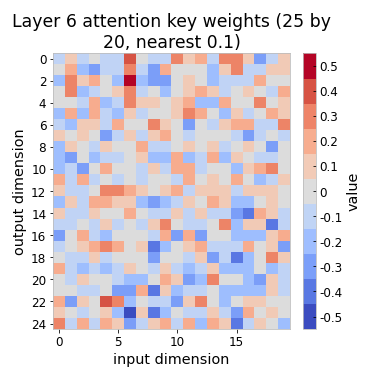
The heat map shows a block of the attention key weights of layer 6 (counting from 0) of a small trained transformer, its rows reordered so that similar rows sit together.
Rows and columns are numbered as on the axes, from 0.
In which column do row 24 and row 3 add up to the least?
15
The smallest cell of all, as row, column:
23, 6
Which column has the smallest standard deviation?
7
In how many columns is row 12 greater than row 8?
12
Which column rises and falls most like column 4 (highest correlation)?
5
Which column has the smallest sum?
8
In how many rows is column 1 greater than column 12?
11
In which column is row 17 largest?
4
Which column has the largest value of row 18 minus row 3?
18
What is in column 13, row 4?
-0.2
